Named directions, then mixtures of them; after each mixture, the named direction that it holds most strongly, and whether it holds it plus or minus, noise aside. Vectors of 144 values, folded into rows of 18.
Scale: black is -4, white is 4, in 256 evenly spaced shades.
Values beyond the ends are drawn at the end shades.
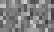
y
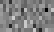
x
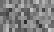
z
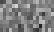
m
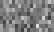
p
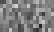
m, plus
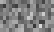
m, minus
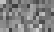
m, minus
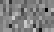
x, plus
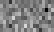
x, plus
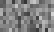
y, minus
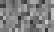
y, minus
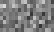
y, plus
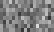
p, plus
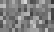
y, plus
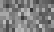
z, minus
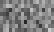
z, plus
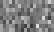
p, plus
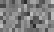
y, minus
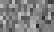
p, minus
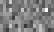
x, minus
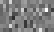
x, minus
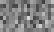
y, minus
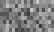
z, plus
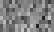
p, minus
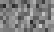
y, minus
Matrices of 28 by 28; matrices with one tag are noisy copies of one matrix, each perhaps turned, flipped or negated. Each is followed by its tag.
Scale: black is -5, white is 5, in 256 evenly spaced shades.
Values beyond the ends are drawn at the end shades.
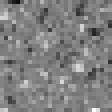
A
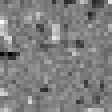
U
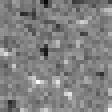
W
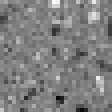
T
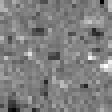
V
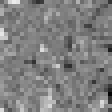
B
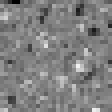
A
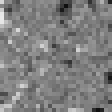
B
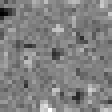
V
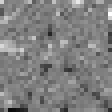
B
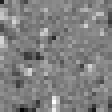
U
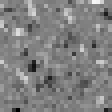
A
